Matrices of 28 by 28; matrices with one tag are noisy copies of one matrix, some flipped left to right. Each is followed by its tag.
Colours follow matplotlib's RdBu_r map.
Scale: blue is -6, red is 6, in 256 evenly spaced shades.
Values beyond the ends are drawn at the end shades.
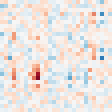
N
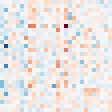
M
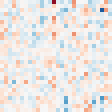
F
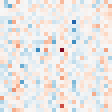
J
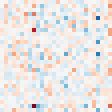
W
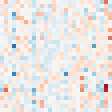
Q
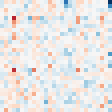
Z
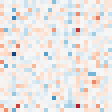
W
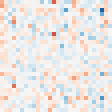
F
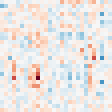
N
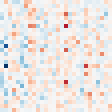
M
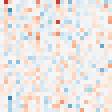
F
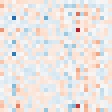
W
